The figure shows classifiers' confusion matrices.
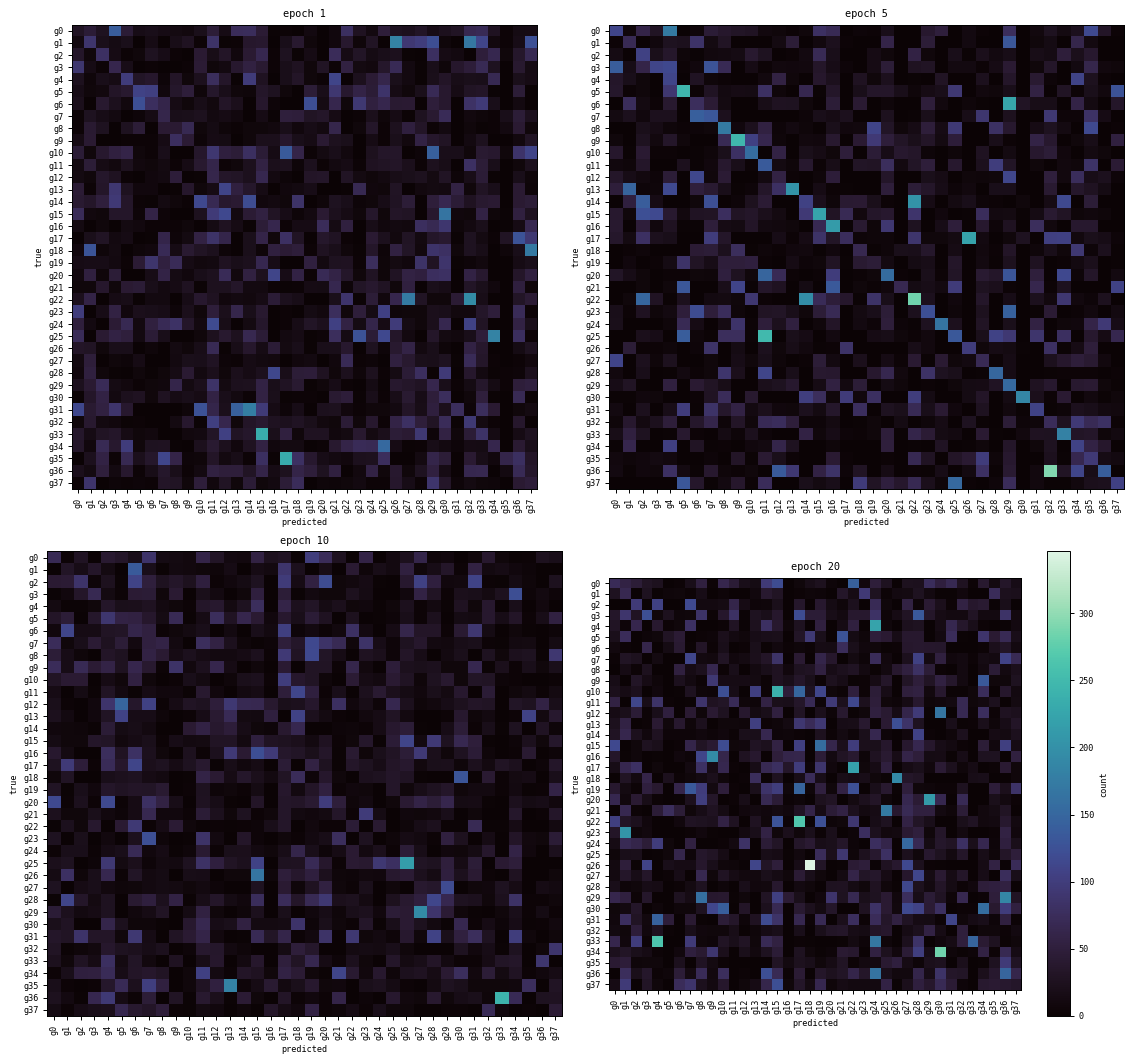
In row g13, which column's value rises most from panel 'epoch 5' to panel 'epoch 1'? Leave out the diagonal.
g3
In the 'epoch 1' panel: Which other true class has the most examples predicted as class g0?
g31
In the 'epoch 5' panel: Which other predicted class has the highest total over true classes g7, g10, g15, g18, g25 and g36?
g32
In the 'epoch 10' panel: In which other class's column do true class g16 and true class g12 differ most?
g5
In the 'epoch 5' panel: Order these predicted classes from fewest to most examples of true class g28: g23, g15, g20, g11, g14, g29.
g14, g29, g15, g20, g23, g11
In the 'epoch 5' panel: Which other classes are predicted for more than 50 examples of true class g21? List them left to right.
g5, g9, g16, g25, g31, g37
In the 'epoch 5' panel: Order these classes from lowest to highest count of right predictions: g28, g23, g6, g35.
g6, g35, g23, g28
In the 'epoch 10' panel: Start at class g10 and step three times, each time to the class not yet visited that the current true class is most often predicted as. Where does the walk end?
g1
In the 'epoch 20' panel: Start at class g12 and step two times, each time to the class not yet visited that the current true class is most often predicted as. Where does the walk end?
g34
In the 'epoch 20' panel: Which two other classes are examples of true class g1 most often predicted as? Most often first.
g23, g35
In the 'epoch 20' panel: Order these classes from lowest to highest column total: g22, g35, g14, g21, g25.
g35, g21, g25, g14, g22
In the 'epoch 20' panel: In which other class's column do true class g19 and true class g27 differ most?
g7
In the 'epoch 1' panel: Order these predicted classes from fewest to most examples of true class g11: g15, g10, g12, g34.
g12, g34, g10, g15
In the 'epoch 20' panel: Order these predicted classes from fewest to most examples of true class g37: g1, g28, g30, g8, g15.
g8, g28, g30, g1, g15
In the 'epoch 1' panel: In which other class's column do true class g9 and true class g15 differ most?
g30
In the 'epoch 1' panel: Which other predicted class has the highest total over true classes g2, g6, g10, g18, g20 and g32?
g29
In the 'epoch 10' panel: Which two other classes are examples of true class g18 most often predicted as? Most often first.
g30, g11
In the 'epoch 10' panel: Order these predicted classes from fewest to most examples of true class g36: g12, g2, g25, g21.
g2, g12, g25, g21
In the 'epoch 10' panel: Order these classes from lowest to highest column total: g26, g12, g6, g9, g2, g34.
g9, g2, g12, g34, g26, g6
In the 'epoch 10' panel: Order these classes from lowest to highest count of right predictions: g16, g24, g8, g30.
g24, g8, g30, g16
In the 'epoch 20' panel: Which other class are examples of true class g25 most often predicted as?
g21
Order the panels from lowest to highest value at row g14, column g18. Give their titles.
epoch 20, epoch 5, epoch 10, epoch 1
